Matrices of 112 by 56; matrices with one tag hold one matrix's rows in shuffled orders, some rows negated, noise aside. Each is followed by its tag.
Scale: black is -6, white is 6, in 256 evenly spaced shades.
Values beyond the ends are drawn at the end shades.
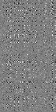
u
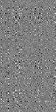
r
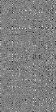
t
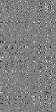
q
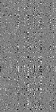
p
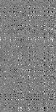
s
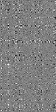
r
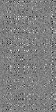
u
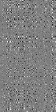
u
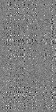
u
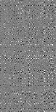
s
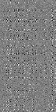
u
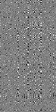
p
